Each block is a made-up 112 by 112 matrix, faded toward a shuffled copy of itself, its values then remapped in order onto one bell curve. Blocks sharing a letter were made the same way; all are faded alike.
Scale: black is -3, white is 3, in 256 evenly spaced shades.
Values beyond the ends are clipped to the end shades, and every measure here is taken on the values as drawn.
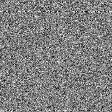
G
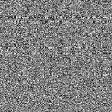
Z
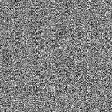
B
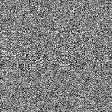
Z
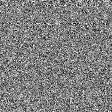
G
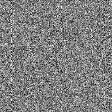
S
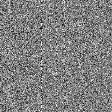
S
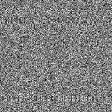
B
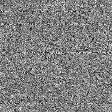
G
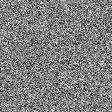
G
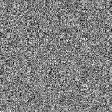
B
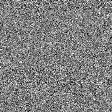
G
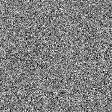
G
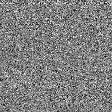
G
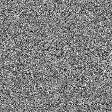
G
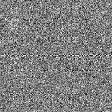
Z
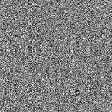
B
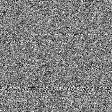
G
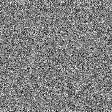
G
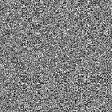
B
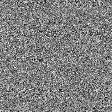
G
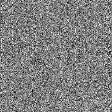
S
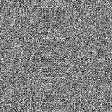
Z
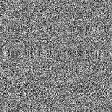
B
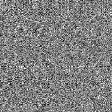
Z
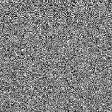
Z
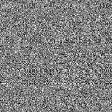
Z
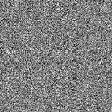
B
